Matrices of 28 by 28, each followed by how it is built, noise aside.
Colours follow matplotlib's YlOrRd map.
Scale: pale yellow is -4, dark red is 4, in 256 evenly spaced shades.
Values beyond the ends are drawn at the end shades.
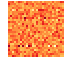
uneven rows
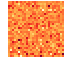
sparse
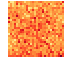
smooth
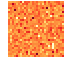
sparse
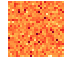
sparse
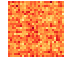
blocks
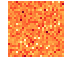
sparse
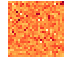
sparse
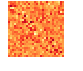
banded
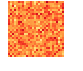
blocks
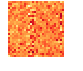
uneven columns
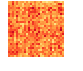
blocks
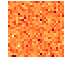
sparse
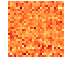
uneven rows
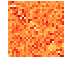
banded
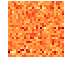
uneven rows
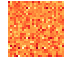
uneven rows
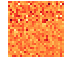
uneven rows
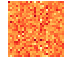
uneven columns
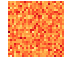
blocks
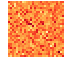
banded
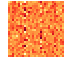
uneven columns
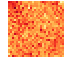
smooth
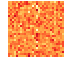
uneven columns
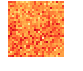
smooth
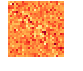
banded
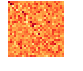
banded
